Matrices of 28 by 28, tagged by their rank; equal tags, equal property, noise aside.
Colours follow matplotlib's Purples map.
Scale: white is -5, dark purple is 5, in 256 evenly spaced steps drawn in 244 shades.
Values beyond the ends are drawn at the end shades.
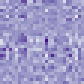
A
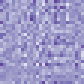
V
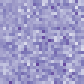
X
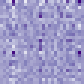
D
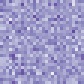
V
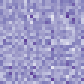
A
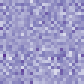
V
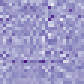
V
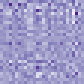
D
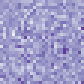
X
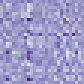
D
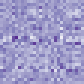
A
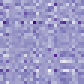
A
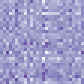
D
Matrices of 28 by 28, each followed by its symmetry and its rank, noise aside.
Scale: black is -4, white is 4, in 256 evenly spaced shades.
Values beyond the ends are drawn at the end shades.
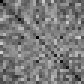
symmetric, rank five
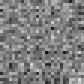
no symmetry, rank five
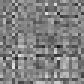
no symmetry, rank four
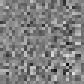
no symmetry, rank five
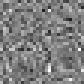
no symmetry, rank four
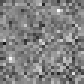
symmetric, rank six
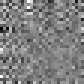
antisymmetric, rank four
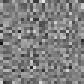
antisymmetric, rank four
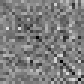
symmetric, rank five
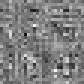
antisymmetric, rank four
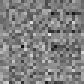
no symmetry, rank six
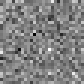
symmetric, rank five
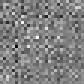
symmetric, rank six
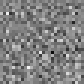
no symmetry, rank six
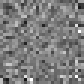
symmetric, rank four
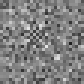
symmetric, rank six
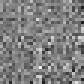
no symmetry, rank five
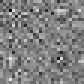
symmetric, rank five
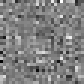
antisymmetric, rank four
